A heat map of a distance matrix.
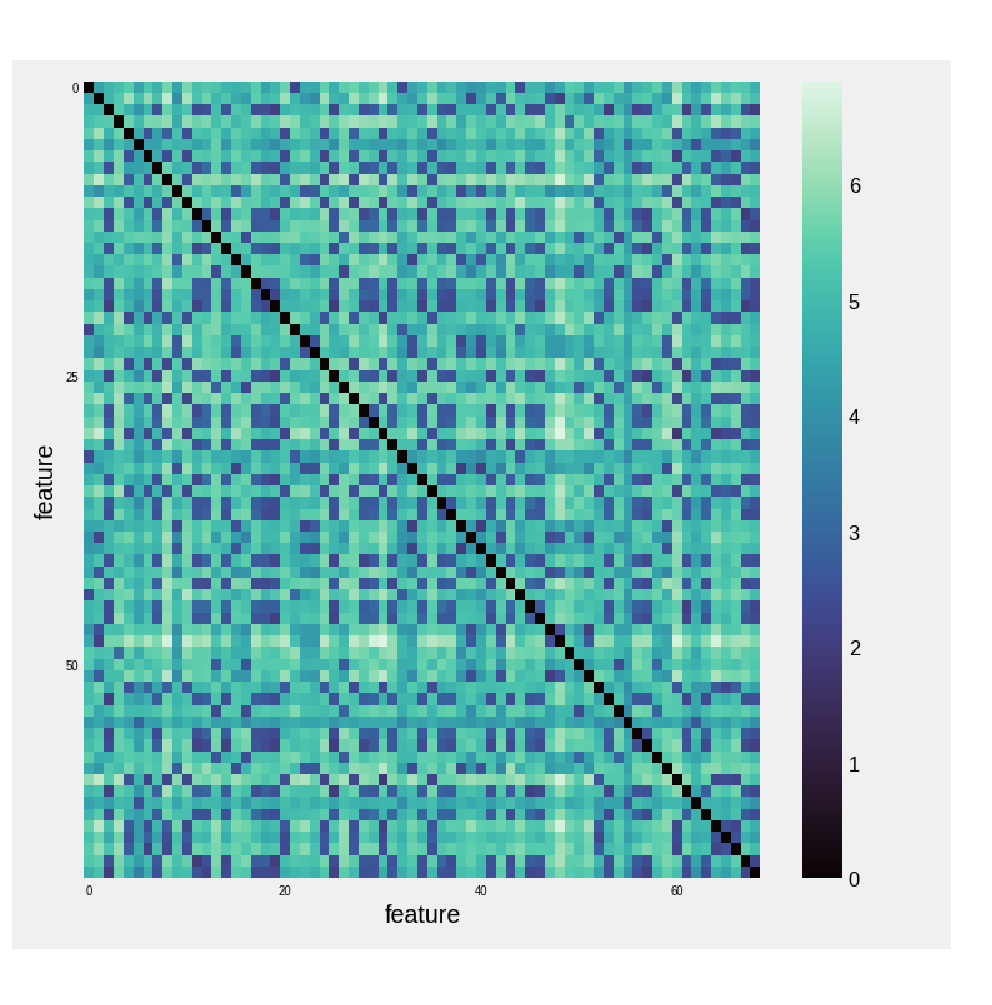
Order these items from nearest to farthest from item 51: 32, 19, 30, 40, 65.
40, 32, 19, 65, 30
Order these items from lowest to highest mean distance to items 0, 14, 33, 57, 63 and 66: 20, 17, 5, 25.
25, 17, 5, 20
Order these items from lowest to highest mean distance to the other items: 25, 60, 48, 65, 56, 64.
25, 56, 65, 64, 60, 48
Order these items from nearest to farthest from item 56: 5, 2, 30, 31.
2, 31, 5, 30
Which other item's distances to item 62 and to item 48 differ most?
5
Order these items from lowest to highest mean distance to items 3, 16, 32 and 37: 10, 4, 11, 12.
11, 12, 4, 10
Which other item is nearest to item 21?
0
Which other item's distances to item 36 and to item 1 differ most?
48
